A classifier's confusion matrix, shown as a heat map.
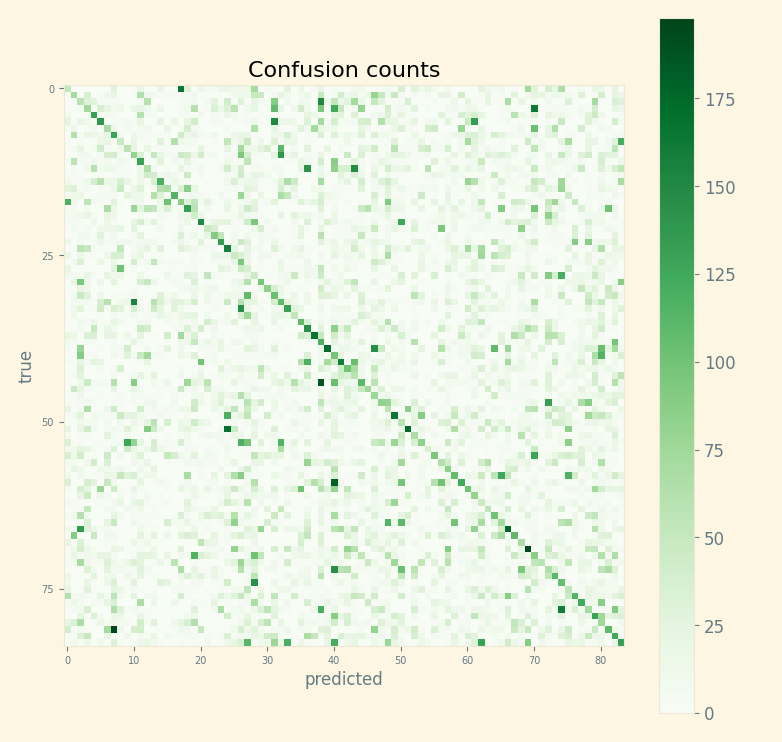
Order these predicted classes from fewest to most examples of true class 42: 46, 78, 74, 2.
74, 78, 2, 46
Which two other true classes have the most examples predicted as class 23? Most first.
78, 22
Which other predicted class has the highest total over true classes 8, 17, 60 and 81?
7
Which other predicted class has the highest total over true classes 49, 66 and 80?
2
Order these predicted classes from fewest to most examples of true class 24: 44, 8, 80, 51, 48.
44, 51, 48, 8, 80
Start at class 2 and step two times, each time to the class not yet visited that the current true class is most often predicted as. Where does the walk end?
82
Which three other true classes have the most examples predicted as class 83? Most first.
8, 29, 14
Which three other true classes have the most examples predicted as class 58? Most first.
65, 51, 49
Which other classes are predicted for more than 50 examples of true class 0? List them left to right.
17, 28, 69, 74
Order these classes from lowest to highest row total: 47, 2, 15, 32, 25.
25, 15, 47, 2, 32
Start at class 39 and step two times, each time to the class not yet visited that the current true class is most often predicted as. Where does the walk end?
26
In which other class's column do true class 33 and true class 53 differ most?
9
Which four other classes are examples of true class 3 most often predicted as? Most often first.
70, 40, 31, 38
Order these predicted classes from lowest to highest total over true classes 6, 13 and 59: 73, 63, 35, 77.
63, 35, 77, 73
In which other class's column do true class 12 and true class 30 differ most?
36
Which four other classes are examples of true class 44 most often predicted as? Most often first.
38, 40, 10, 18
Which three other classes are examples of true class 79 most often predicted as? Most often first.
40, 80, 61
